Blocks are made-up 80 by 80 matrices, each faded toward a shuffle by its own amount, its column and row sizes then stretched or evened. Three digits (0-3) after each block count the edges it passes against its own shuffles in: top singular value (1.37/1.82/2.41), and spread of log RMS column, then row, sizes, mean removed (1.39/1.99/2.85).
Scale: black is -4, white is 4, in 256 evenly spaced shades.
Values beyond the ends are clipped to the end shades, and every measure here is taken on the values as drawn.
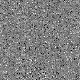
1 1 0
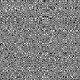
3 1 2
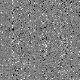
0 2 0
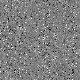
0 2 0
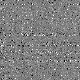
1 1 2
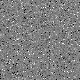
1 1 0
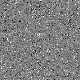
1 1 0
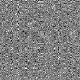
2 2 1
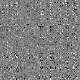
2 2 2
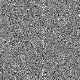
0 2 1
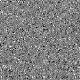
2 0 1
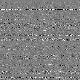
2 0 3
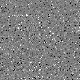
2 0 1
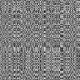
3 3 1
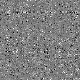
1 1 1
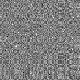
3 0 0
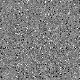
1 1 1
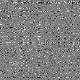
2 1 3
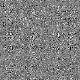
0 2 2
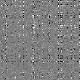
3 3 2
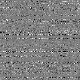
2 0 3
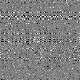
3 0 3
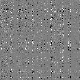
1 3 2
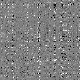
2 2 2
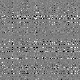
2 2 3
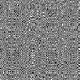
3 2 0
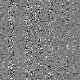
1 3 1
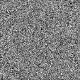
0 1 0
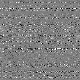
2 0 3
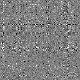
2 2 2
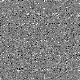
0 1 2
